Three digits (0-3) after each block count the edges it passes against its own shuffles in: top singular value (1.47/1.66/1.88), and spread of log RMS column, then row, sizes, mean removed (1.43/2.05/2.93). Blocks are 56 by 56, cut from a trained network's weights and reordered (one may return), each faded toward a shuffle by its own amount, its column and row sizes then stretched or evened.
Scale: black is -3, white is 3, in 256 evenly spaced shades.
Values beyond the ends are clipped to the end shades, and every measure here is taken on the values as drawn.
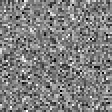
1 1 0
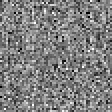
2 0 0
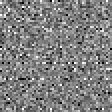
2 0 2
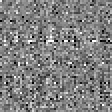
1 1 2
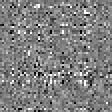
3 2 2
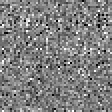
1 1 1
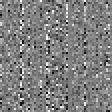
1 3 0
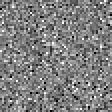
0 0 0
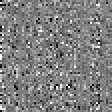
1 3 2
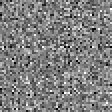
2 1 1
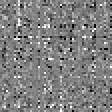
0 3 2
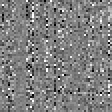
0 3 0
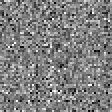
0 1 2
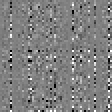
3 3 1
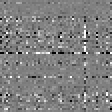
2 2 3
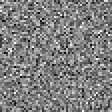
2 0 0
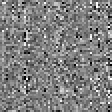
1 2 1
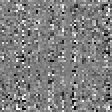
1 3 2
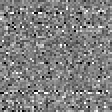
2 0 2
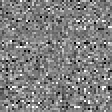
1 1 2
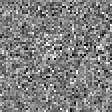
1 1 1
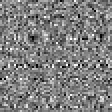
3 0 2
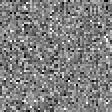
1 1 0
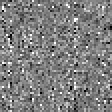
0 2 1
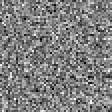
2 0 0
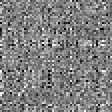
3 1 2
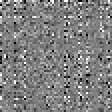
3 3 2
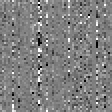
1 3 0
